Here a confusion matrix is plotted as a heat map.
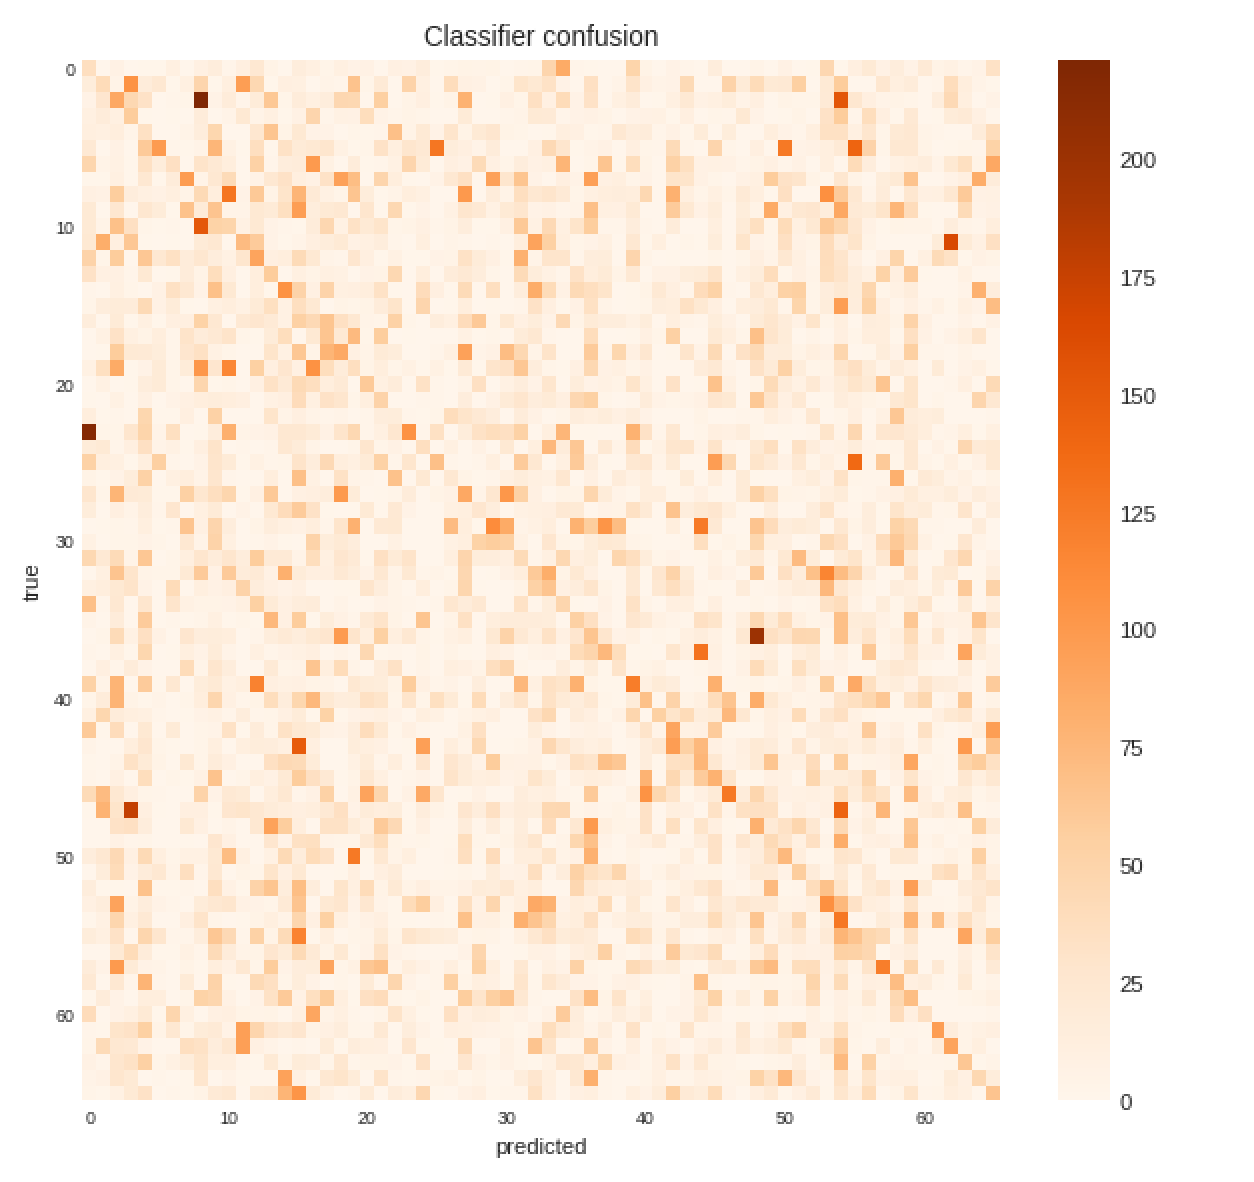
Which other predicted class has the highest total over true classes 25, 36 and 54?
48
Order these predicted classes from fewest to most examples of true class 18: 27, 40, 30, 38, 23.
23, 40, 38, 30, 27
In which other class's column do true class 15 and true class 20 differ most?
54
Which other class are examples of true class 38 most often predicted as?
16
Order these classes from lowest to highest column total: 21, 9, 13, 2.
21, 13, 9, 2
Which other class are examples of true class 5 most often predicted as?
55
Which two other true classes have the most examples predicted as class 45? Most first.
25, 39
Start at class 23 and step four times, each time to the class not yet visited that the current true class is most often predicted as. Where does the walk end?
31
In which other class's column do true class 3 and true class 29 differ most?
44
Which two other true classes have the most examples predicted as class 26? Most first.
29, 58
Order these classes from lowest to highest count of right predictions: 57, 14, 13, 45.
13, 45, 14, 57
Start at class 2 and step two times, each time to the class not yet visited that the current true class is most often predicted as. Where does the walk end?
10
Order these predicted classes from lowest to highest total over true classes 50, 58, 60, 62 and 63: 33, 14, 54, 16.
14, 33, 16, 54
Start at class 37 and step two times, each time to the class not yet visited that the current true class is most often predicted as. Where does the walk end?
59
